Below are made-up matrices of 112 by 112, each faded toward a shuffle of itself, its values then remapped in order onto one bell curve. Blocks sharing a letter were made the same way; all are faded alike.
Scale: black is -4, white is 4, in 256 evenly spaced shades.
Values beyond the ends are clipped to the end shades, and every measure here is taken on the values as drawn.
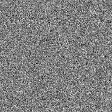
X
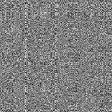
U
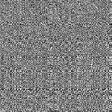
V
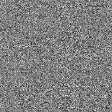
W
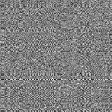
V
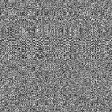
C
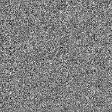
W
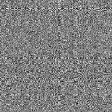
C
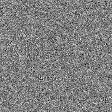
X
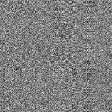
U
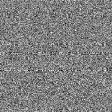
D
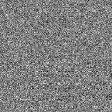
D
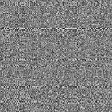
C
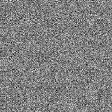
D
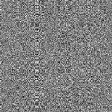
U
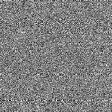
D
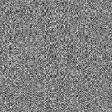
U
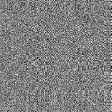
U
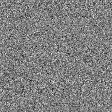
X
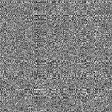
C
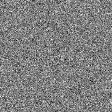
X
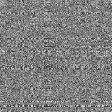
C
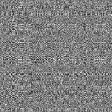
V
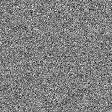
X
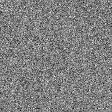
X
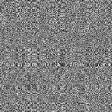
V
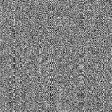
U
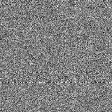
D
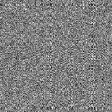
U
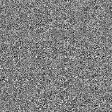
W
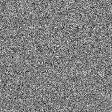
X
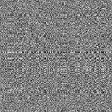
V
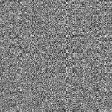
U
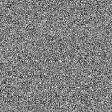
D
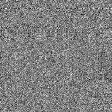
D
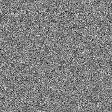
X
